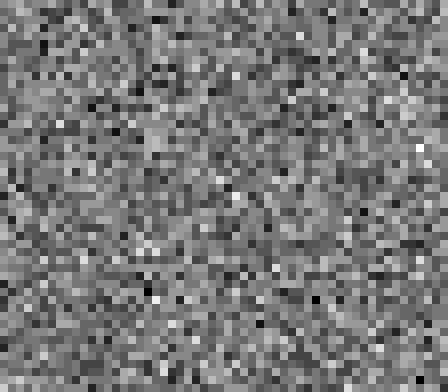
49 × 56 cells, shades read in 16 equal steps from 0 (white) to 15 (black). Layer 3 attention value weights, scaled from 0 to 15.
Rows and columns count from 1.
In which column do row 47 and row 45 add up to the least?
17
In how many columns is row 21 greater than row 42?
20
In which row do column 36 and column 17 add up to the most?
14
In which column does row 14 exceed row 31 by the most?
19
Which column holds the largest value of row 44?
1
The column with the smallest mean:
51
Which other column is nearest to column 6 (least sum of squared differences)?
32
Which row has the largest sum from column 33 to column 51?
8
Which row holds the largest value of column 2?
28
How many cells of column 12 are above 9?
15
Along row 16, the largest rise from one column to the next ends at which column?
9
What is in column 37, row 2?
13
